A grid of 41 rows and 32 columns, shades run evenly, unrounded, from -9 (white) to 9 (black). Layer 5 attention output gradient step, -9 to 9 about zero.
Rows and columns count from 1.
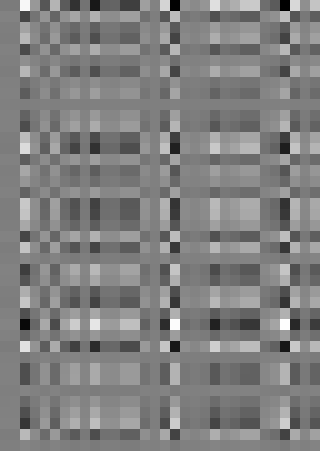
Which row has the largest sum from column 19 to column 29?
30
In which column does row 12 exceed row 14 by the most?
3
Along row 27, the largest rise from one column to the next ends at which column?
18
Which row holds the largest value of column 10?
1
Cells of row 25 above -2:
26
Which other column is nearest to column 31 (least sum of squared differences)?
19
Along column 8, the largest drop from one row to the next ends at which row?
2
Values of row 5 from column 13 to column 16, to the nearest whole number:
-2 -2 1 0
